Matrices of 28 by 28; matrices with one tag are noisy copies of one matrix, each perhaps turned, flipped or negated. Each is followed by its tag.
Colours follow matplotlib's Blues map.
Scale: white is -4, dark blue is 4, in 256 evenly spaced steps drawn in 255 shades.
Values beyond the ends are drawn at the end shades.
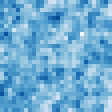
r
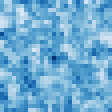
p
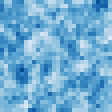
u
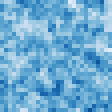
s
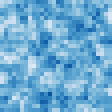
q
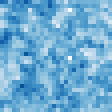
s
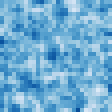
p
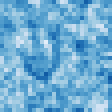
u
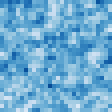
r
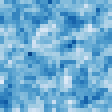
u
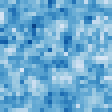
q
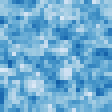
q
